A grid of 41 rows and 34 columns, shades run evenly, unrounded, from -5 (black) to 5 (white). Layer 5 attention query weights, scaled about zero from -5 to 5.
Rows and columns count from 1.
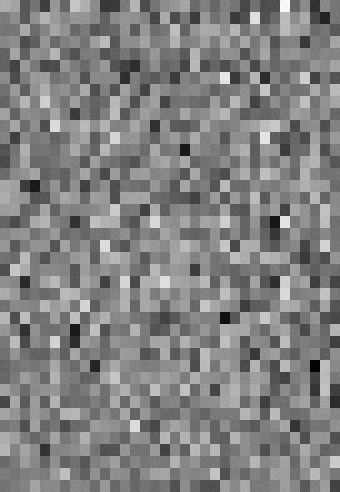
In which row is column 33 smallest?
2
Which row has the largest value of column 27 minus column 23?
27
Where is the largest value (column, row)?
29, 1
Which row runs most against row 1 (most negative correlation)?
13
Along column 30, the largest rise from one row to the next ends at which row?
37
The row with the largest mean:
25
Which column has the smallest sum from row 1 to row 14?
33
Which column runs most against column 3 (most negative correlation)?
23
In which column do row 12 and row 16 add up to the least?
4
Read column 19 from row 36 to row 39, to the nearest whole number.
1 2 -1 0
